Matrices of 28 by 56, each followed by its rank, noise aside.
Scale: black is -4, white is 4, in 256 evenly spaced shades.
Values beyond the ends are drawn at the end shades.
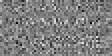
five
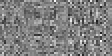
five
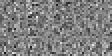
eight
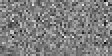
eight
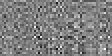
five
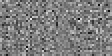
eight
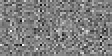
seven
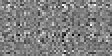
five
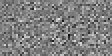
seven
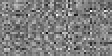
five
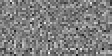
eight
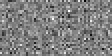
six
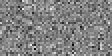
eight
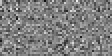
seven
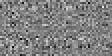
six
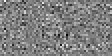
seven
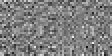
six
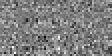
seven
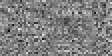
six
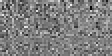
seven
